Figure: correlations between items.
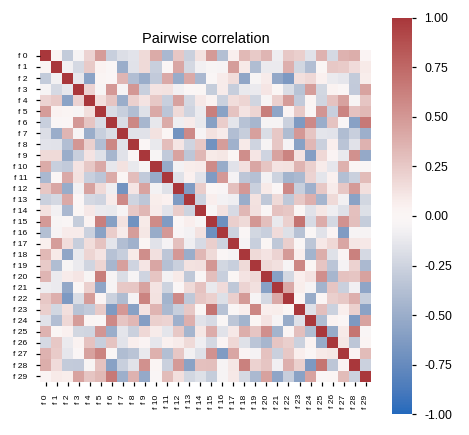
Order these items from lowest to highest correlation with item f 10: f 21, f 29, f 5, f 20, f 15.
f 29, f 21, f 20, f 5, f 15
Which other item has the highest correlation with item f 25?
f 28
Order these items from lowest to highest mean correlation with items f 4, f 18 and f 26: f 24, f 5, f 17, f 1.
f 24, f 5, f 17, f 1
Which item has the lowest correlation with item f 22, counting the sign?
f 2
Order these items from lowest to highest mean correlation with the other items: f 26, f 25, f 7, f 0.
f 7, f 26, f 25, f 0
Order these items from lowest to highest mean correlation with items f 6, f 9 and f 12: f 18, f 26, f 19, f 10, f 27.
f 19, f 10, f 27, f 26, f 18
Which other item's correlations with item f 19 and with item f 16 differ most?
f 15
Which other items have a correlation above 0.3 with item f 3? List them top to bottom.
f 6, f 8, f 24, f 29
